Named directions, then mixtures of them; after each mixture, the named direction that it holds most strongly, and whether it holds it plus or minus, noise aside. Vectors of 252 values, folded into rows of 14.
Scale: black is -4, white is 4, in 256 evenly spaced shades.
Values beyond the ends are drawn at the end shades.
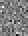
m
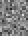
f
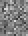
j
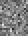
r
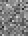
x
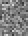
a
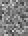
a, plus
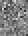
j, minus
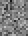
j, minus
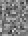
f, plus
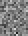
j, plus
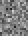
f, plus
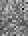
x, plus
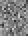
r, minus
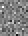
m, plus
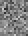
j, minus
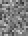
a, plus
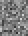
f, plus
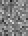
a, minus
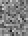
a, plus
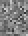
j, plus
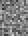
a, minus
